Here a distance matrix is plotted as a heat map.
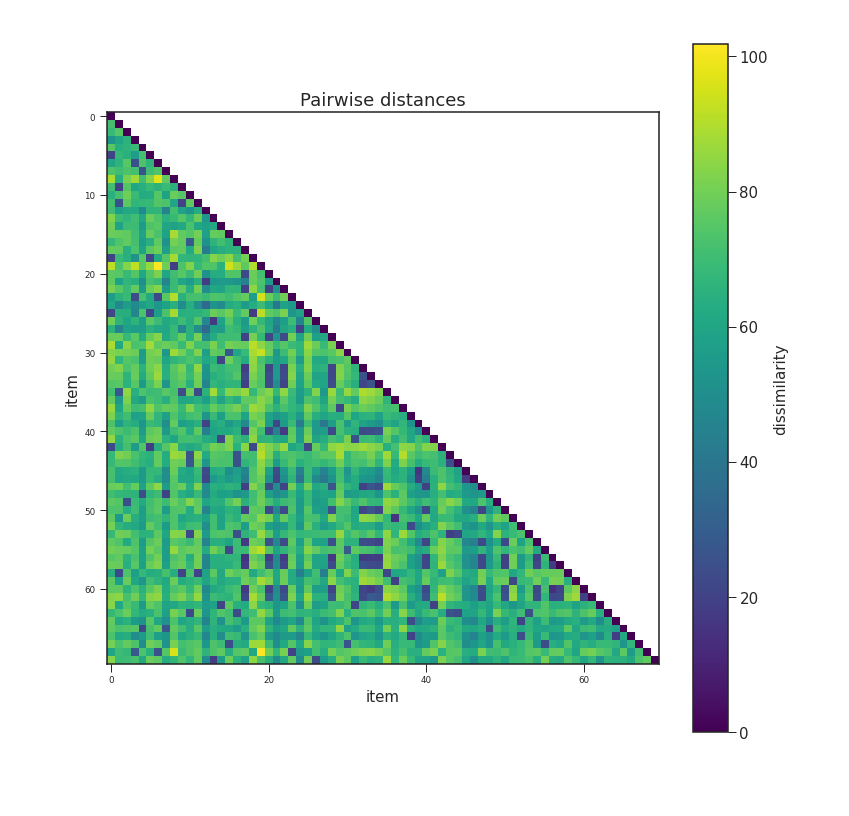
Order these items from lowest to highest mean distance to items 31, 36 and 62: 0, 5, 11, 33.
11, 33, 5, 0
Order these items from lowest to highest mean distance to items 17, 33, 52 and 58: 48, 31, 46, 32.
32, 46, 48, 31
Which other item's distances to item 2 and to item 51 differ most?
36
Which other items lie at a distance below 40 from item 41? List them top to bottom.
14, 31, 62
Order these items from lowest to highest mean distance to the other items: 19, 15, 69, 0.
69, 15, 0, 19
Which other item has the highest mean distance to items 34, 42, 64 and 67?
19
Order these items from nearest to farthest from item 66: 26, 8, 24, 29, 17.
24, 17, 26, 29, 8
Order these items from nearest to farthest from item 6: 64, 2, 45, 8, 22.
64, 45, 2, 22, 8
